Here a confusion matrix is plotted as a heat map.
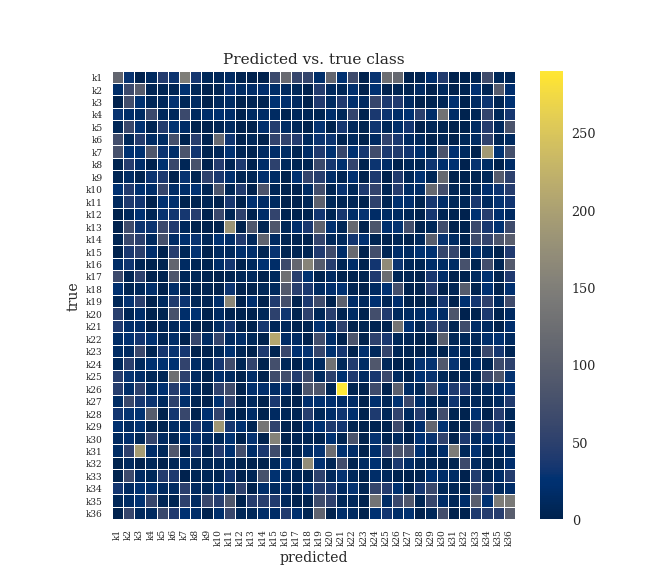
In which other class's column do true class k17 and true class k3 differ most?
k16
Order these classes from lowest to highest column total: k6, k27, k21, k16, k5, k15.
k27, k5, k16, k21, k6, k15
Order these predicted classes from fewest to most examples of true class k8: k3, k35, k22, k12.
k35, k3, k12, k22
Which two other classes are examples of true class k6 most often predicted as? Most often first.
k10, k1
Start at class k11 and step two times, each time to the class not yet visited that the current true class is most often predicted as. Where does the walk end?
k21
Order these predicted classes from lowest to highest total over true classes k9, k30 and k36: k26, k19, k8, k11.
k8, k26, k11, k19
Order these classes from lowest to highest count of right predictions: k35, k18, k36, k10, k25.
k18, k25, k10, k36, k35
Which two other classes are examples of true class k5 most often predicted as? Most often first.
k36, k2
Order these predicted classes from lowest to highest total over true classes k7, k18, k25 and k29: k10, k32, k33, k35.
k33, k32, k35, k10
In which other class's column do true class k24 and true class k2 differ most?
k20
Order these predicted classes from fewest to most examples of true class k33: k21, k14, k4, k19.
k4, k21, k19, k14
